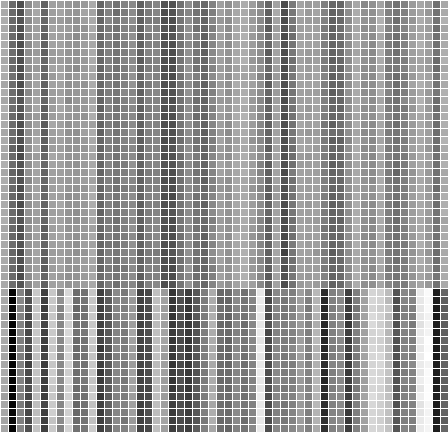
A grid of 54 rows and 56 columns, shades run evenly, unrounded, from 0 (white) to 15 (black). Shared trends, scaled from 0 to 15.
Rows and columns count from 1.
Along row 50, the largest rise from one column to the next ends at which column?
55
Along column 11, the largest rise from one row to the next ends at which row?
37
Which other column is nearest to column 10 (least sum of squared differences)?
29
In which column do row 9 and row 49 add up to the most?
2
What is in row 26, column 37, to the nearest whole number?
8
